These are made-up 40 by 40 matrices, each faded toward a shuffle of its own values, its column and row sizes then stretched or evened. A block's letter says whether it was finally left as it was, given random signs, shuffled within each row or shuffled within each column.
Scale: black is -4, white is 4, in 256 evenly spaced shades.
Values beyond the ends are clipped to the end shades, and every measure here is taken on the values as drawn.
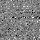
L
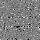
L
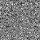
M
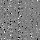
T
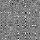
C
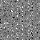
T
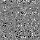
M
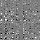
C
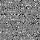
L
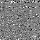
L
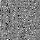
T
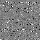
L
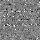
L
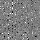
T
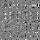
C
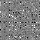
M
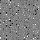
T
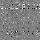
M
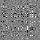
C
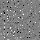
T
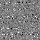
L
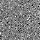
T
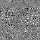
M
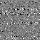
L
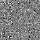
M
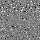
L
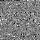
L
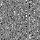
T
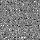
L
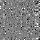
C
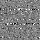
L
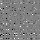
C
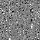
T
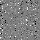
T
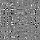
C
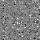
T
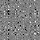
C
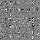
M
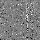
T
